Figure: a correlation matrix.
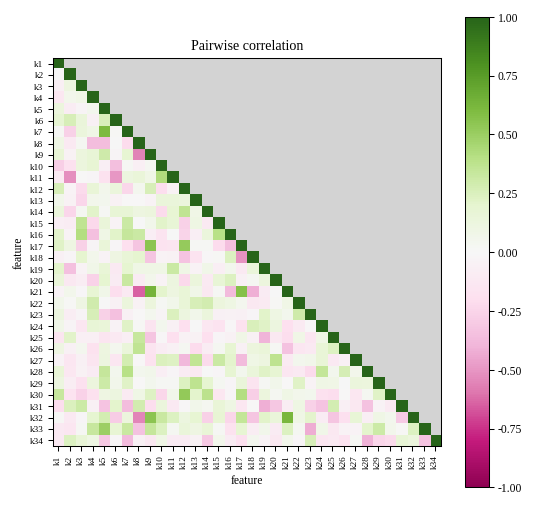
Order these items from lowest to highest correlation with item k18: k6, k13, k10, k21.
k21, k13, k10, k6
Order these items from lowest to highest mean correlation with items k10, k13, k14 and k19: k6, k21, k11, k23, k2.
k2, k6, k21, k23, k11
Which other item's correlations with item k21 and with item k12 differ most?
k8
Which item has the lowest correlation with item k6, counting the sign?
k11
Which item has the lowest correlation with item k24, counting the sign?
k31
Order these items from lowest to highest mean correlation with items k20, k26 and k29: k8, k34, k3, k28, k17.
k34, k3, k17, k8, k28
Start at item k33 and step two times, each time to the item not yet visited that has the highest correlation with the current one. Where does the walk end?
k7
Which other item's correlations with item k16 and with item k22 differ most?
k4
